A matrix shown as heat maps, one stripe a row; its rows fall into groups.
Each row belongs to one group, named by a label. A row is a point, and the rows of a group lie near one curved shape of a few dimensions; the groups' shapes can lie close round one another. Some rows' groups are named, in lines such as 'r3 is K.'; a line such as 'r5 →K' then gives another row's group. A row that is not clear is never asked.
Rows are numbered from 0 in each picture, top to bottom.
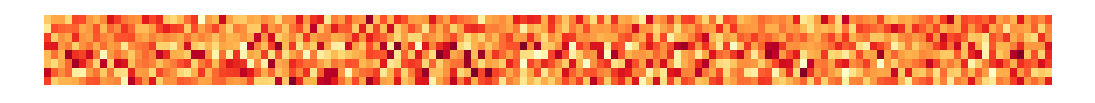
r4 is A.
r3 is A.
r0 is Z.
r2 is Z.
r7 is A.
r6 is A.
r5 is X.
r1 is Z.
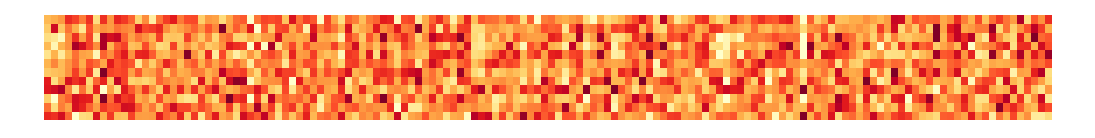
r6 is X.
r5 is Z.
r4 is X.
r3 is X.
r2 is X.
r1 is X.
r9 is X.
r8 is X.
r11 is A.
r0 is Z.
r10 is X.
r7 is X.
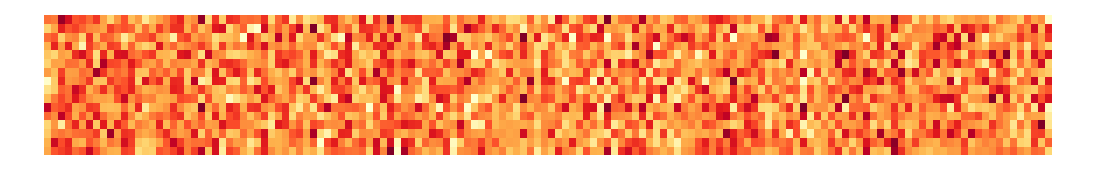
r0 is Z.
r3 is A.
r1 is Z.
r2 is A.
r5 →X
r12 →X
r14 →Z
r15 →Z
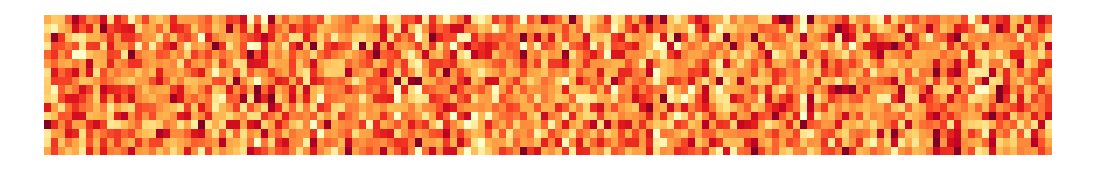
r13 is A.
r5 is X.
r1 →X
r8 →X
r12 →Z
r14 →X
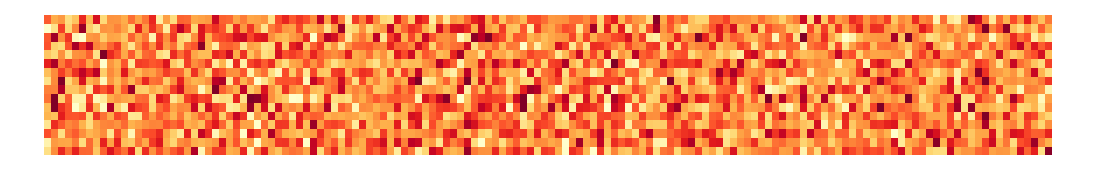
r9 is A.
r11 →X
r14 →X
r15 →Z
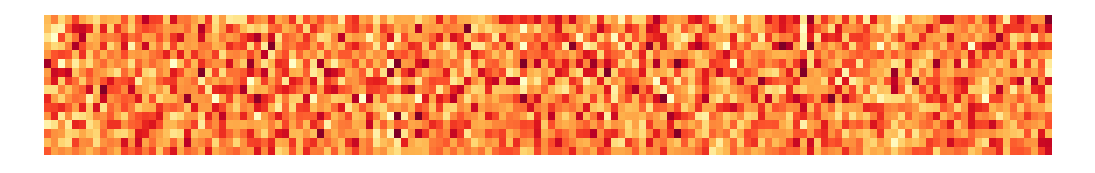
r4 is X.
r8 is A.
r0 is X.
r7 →Z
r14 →X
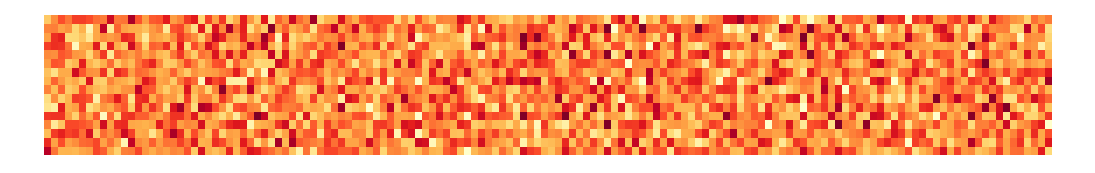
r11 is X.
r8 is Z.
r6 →X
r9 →X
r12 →X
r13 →Z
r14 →A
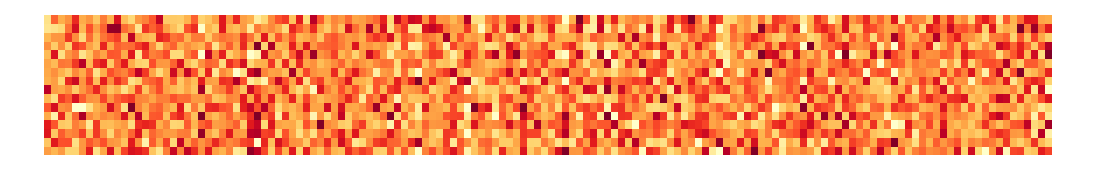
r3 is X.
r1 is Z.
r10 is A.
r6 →X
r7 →X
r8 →Z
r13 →Z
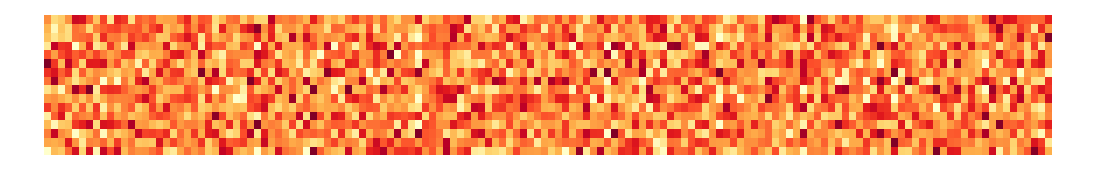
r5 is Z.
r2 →X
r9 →X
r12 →X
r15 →X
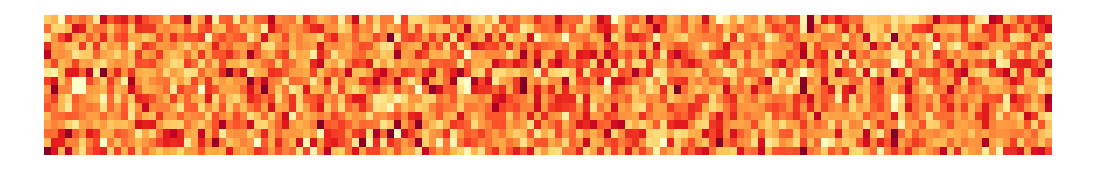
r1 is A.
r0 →X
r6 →X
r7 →A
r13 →Z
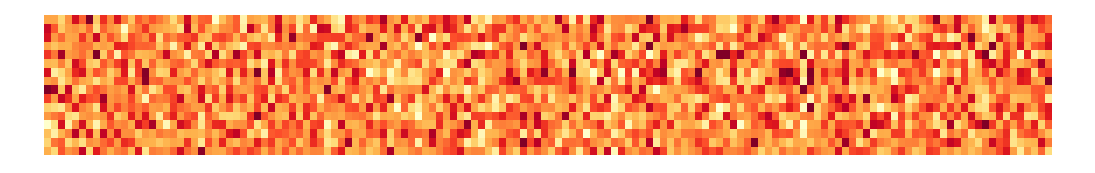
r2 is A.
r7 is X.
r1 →A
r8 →Z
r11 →X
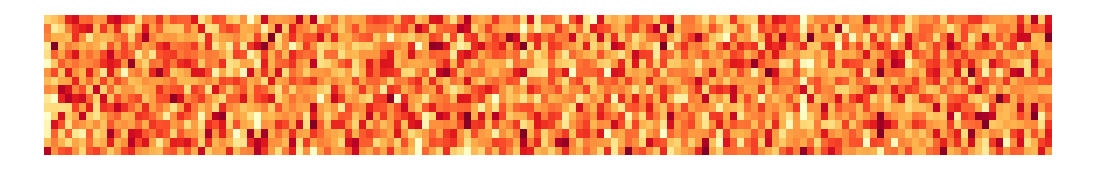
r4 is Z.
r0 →Z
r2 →X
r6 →A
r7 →X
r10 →X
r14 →X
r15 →Z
